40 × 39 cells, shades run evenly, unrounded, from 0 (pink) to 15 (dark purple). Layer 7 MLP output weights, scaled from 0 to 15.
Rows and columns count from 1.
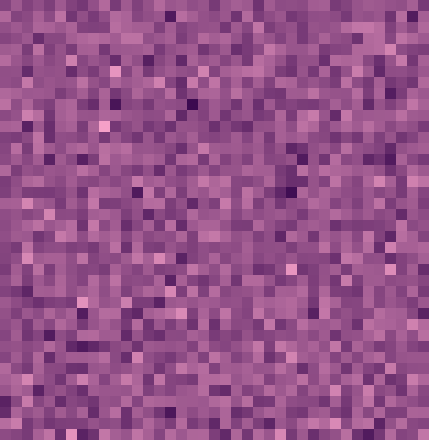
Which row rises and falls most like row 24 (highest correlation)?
8
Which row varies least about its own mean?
1
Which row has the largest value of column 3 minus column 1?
12
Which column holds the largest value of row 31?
5
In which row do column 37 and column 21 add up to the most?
36
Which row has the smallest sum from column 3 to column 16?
24
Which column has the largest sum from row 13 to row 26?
26
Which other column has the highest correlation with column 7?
32
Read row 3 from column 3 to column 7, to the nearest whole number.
8 6 6 7 6
